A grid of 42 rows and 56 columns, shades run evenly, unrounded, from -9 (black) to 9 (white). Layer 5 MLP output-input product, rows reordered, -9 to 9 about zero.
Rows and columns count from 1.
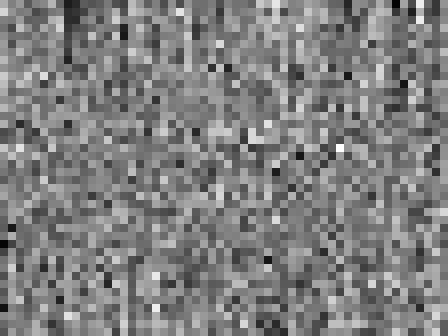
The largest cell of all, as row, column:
19, 43
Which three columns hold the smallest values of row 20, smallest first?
38, 42, 55
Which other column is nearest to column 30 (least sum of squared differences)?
18
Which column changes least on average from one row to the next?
24
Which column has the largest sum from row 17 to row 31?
28
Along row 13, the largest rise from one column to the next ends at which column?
52
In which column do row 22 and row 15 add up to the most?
53
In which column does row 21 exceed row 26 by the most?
35
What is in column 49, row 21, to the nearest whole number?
2
